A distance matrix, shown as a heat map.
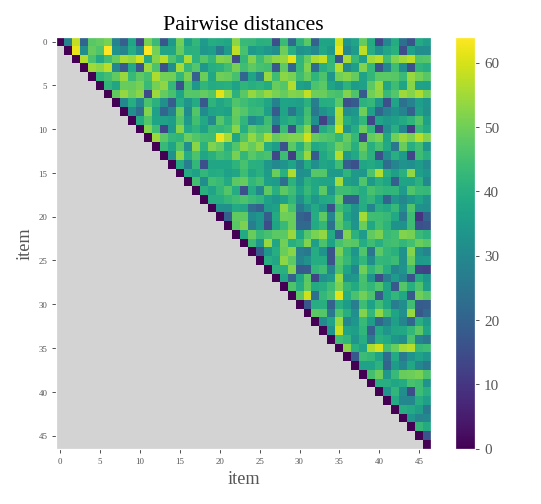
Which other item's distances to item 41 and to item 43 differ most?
1
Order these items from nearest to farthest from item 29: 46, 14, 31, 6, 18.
14, 18, 46, 6, 31
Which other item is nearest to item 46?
26
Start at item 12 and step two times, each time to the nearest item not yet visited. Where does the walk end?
42
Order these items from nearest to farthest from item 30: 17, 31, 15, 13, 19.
31, 19, 15, 17, 13
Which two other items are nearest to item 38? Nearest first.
11, 6
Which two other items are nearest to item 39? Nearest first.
9, 33
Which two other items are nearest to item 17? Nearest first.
23, 4
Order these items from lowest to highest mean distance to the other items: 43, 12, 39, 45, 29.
43, 45, 39, 29, 12
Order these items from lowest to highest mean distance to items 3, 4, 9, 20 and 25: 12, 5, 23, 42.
23, 42, 5, 12
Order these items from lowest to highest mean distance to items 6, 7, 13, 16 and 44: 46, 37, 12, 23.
37, 46, 12, 23
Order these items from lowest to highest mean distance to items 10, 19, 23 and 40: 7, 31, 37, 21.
7, 37, 21, 31
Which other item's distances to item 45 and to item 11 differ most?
20
